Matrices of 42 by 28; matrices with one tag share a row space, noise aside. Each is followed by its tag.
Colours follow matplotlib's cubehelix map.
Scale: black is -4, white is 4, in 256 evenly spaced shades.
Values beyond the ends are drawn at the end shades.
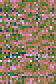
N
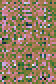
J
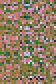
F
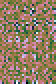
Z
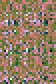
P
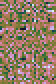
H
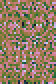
Z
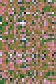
H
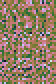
J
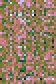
H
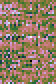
N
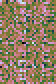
H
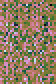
P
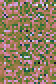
F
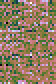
N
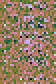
F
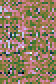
N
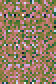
Z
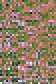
N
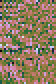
N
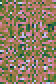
H
